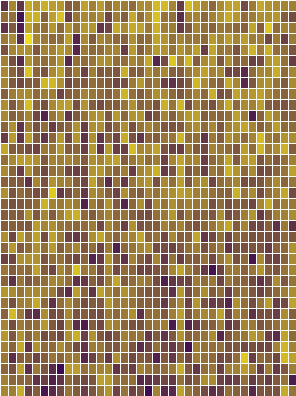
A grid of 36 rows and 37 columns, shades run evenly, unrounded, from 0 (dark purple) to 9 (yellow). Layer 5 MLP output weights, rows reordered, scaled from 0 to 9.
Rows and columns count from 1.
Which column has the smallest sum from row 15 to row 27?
11
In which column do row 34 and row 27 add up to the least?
8
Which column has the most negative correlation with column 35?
3
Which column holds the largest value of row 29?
2
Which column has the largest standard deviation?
4
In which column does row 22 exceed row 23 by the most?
13
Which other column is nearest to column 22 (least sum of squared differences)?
24
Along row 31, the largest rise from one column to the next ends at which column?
36
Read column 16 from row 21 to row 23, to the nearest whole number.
2 5 4
